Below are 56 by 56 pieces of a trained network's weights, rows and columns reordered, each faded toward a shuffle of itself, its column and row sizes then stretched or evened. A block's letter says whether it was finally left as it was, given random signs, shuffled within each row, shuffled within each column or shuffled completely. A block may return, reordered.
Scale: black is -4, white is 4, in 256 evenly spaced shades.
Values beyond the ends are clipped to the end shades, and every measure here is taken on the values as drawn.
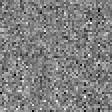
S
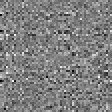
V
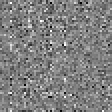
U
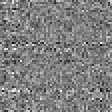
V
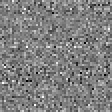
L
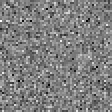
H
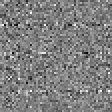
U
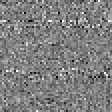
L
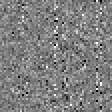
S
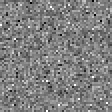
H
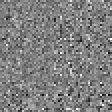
U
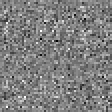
U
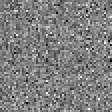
S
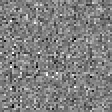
U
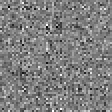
U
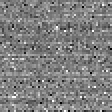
L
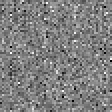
S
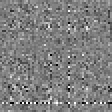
U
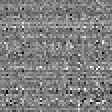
V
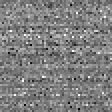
L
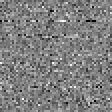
L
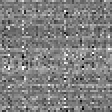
V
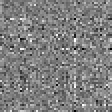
V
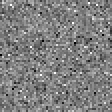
H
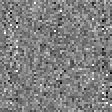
S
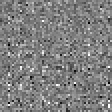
U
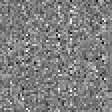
S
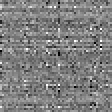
V
